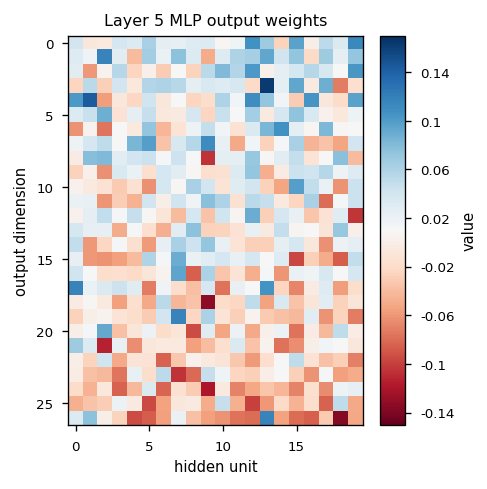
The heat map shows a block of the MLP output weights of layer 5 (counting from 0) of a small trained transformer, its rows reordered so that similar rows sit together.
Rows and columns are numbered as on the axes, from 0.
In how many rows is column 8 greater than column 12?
9
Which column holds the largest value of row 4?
1
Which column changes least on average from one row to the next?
11
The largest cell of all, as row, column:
3, 13
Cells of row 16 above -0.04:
17
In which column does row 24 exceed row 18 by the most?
5
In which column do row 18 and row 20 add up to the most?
2
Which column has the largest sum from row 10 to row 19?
7
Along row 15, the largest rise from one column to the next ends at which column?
19
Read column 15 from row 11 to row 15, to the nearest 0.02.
-0.02 0.02 0 0.04 -0.1
